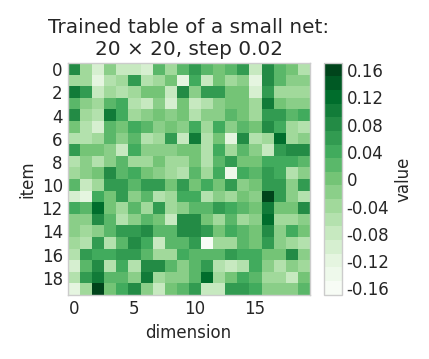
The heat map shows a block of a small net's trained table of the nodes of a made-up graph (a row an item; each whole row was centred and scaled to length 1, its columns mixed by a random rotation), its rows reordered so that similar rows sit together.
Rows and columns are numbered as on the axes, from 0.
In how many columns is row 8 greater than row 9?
5
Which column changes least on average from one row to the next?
15
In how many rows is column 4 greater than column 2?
13
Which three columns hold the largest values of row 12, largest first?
2, 16, 19
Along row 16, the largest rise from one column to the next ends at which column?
1
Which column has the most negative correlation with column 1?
17
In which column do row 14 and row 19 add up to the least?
0
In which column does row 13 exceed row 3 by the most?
10
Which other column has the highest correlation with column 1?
11
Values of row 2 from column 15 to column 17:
-0.1 0.06 -0.04
